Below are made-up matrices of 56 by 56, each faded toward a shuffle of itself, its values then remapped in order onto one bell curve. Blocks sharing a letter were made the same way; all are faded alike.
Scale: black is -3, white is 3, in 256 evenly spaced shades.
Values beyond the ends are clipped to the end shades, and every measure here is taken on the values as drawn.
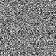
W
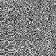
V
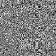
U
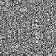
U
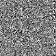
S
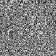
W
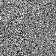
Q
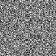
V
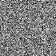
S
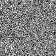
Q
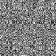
V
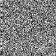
U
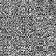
V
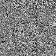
S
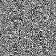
U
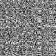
W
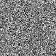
Q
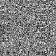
U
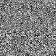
S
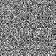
W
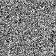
Q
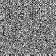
W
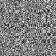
V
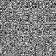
W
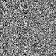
W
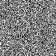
Q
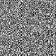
U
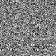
W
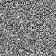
W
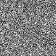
S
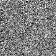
Q
